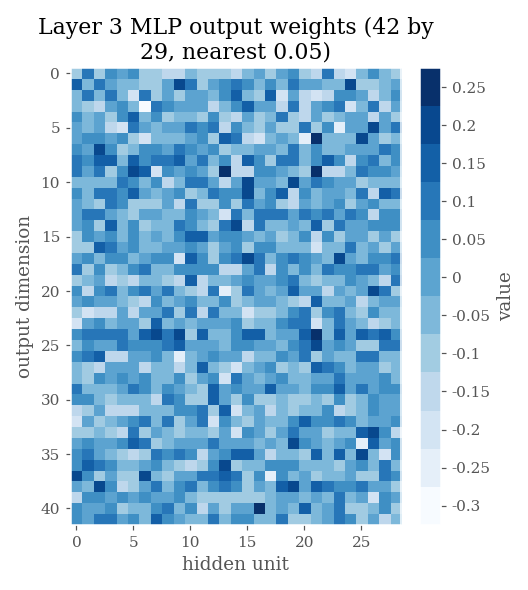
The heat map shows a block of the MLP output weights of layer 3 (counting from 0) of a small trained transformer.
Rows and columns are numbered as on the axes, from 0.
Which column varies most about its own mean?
21
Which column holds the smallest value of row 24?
10
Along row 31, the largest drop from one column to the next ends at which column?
14
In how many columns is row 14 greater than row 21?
14
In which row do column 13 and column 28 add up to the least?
20
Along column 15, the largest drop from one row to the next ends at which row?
9
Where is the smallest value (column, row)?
6, 3
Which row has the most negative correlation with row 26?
25
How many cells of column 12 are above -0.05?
23
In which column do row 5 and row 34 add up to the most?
26
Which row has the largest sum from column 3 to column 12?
24
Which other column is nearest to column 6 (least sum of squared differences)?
27
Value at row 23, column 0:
-0.2
